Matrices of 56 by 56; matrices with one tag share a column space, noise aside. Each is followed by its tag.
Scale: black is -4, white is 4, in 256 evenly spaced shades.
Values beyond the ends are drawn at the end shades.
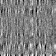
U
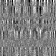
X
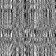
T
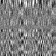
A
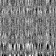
U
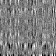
U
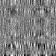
U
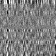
A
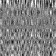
A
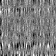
U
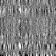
U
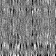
U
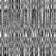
T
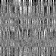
X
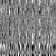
U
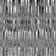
X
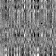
T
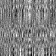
T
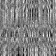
T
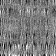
U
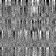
X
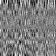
A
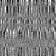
X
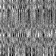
T
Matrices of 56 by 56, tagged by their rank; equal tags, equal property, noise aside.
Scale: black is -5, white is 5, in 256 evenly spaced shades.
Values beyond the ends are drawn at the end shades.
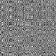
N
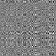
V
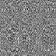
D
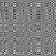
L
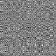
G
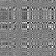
L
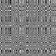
L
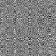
N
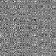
G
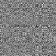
G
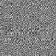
D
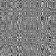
N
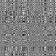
V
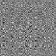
G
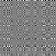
L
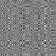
V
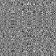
G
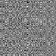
G
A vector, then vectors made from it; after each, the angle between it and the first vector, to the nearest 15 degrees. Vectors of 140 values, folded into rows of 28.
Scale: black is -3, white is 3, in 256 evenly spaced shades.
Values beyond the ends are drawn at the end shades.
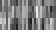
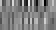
105 degrees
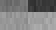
90 degrees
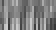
120 degrees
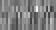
45 degrees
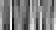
90 degrees
